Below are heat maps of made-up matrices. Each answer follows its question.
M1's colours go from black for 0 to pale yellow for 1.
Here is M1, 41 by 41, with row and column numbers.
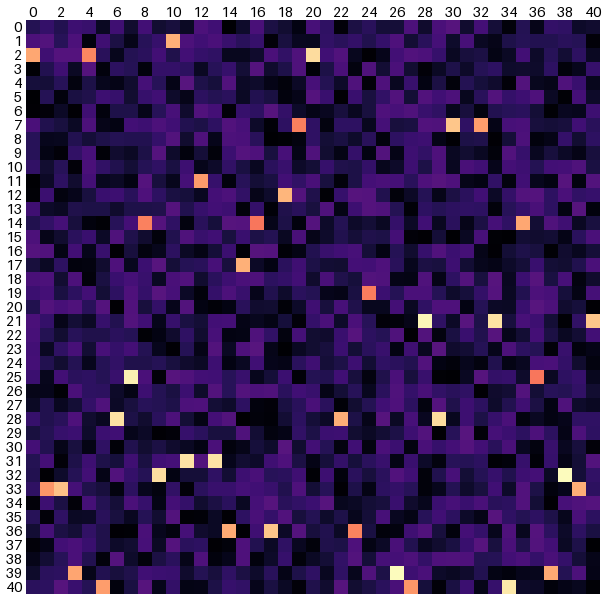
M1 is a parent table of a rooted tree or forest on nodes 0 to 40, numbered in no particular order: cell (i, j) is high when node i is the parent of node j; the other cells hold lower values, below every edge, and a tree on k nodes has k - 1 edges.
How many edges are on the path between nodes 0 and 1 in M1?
3
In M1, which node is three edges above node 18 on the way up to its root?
31
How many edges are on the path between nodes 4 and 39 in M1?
3
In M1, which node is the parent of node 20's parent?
33
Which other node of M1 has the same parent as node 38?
9
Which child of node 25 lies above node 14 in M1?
36
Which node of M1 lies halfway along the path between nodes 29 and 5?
21
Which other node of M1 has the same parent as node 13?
11
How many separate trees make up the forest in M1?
3
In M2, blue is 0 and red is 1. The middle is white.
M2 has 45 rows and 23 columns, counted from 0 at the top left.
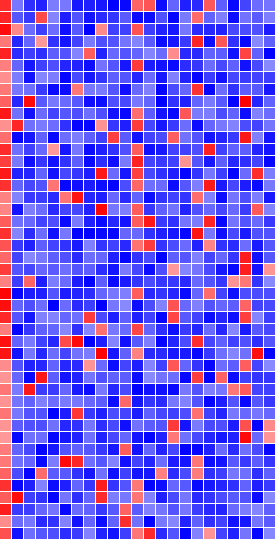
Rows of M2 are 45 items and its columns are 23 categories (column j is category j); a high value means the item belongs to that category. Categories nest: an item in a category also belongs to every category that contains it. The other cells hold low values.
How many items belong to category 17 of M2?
7
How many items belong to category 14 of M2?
8
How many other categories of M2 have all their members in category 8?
2
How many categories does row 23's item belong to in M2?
4
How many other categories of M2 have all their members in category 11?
7
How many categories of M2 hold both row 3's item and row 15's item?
1
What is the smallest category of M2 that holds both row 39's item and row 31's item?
3
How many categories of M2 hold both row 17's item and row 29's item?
4
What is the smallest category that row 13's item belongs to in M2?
15
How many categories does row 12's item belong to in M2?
4
